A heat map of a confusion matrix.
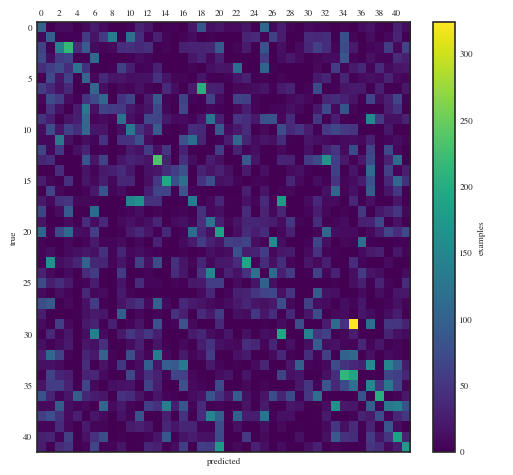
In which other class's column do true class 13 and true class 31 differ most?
32
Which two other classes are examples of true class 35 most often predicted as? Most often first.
37, 39
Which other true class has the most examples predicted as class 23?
13
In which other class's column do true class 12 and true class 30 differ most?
27
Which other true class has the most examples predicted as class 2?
11
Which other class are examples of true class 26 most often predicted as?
31
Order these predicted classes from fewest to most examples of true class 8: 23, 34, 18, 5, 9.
18, 23, 9, 34, 5
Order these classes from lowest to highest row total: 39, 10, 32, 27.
39, 27, 32, 10
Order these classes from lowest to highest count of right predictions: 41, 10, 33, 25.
33, 25, 10, 41
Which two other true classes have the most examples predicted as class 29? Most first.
33, 10
